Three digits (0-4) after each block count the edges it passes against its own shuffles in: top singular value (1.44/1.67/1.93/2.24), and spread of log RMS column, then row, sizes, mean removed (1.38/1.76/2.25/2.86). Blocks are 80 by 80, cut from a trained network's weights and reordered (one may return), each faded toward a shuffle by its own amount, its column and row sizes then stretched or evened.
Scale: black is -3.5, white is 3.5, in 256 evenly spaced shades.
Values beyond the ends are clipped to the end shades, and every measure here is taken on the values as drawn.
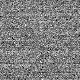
1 2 0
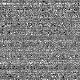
2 2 3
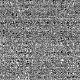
1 3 2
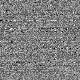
0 0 3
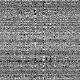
4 3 2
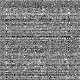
4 3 2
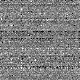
3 2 3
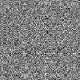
4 0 2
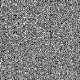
0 0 3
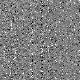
0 3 0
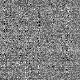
0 3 0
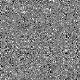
3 2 1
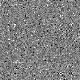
1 0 1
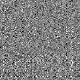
2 2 2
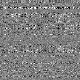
2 0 4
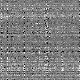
4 4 3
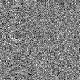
2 0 0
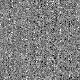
0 2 0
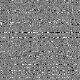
1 1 4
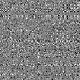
4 1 3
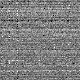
4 2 2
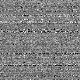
2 1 4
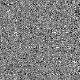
0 2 3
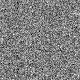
1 0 0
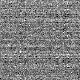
3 3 0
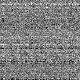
3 2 3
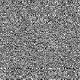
3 0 2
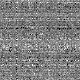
3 3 3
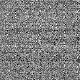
1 3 0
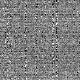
2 4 0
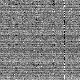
4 3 0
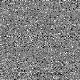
2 0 2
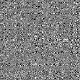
3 2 3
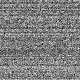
3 0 0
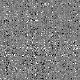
0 3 3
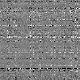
3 3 4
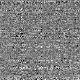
0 3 4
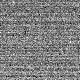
3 0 0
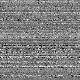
4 0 4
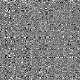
2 2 3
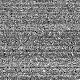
3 0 1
